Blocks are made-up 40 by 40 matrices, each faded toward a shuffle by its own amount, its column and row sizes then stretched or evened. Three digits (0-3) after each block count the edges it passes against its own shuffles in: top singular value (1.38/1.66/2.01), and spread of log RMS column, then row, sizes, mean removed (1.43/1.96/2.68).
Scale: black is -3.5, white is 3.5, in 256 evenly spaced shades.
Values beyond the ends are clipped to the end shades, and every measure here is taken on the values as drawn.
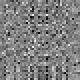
3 2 0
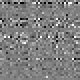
3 0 3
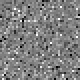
0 0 0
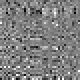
3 1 2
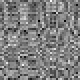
3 0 0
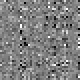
2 2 1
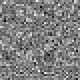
2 0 0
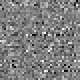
1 0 2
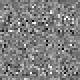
0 1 2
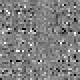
0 1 2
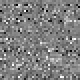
0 0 2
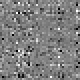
1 2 2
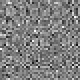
3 1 1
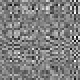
3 2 2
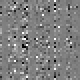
1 3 1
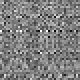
3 0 2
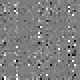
0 2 1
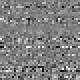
1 0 3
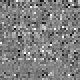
0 1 2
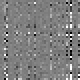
3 3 1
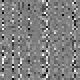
3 3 0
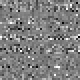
0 1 3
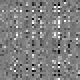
3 3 1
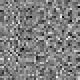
2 0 0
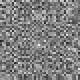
3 1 0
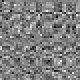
3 0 2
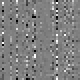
2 3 0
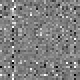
2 2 1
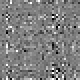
2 2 2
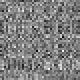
3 1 2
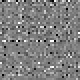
2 0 2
